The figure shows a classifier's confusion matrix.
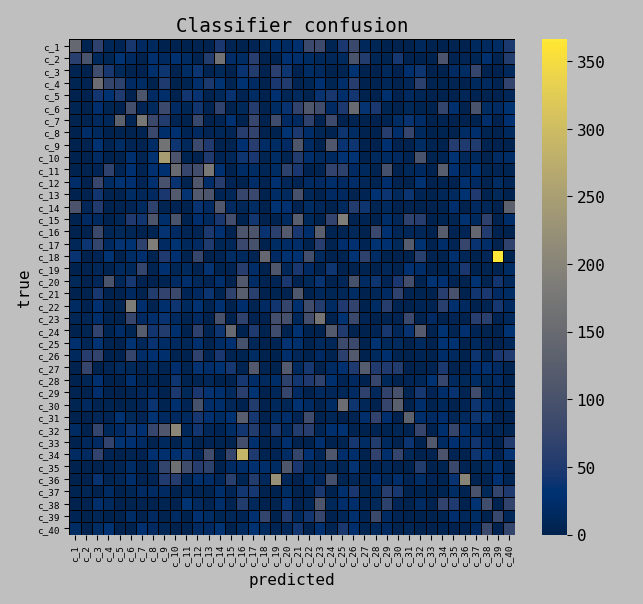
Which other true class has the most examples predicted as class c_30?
c_29
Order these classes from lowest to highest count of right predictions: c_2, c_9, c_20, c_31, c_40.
c_20, c_40, c_2, c_31, c_9
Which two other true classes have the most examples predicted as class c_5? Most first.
c_7, c_4
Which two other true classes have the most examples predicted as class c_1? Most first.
c_14, c_2
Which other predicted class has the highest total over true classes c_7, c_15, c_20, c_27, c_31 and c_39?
c_17
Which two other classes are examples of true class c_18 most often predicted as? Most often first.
c_39, c_22
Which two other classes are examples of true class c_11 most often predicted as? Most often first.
c_13, c_10
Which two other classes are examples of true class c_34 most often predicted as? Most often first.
c_16, c_24
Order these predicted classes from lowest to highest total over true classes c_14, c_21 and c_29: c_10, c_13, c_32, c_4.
c_4, c_32, c_13, c_10
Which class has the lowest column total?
c_33
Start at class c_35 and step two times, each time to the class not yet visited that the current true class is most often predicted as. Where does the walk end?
c_9
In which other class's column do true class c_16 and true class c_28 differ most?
c_37
